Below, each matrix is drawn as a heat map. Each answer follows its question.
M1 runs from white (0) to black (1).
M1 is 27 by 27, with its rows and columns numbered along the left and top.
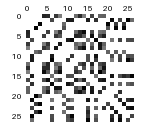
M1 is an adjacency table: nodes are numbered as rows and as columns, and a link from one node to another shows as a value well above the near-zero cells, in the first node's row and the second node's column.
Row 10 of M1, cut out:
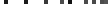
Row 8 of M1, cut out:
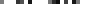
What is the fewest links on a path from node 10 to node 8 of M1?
3
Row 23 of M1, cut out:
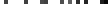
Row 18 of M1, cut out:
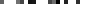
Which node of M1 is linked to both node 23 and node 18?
node 19
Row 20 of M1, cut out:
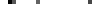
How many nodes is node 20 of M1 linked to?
4
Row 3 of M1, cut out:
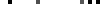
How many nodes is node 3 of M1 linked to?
5
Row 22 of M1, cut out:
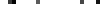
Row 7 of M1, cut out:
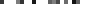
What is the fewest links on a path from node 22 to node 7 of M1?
5
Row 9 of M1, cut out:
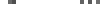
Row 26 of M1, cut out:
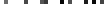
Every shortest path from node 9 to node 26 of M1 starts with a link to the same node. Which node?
node 24
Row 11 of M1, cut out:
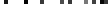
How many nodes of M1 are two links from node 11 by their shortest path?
2
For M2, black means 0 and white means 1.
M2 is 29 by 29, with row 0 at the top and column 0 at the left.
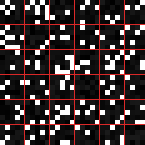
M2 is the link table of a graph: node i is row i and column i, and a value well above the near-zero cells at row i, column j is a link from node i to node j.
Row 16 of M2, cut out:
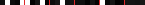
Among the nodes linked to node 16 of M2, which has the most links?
node 1
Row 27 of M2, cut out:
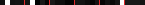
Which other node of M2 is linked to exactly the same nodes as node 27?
node 19
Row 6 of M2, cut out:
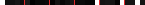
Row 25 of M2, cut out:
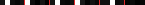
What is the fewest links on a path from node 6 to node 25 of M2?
3
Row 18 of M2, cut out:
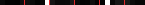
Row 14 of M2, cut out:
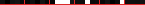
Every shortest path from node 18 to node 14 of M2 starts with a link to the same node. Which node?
node 21
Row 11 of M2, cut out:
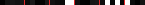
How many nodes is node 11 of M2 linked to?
5
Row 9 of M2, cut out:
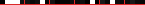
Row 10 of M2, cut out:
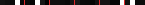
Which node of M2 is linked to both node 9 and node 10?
node 3
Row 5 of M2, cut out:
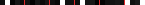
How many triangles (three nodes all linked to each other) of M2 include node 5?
4
